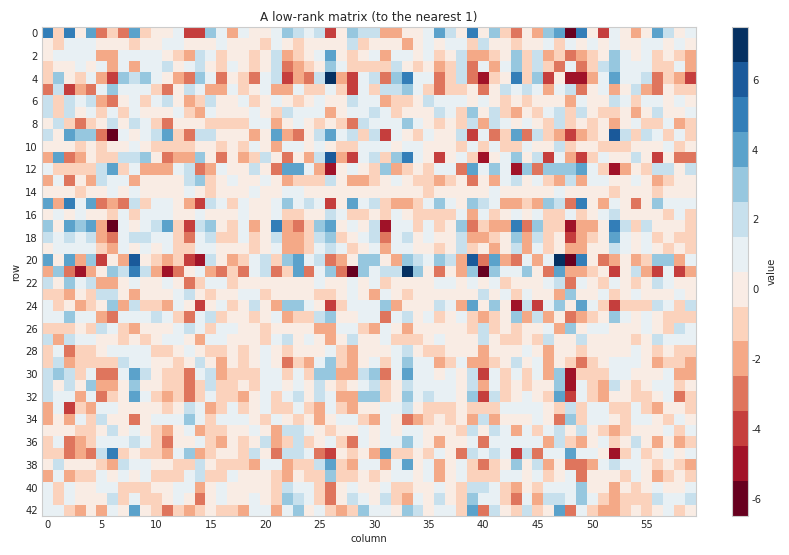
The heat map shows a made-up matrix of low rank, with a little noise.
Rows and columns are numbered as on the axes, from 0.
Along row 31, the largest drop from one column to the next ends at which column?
48
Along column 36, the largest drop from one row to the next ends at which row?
21
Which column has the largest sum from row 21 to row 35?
33
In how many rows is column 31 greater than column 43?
20
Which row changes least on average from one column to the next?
14
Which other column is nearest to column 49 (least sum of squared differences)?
22
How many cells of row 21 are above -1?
32
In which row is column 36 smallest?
11
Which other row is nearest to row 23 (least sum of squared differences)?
26
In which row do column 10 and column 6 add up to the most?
37
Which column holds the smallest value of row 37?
52
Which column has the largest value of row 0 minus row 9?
39
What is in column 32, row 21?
2
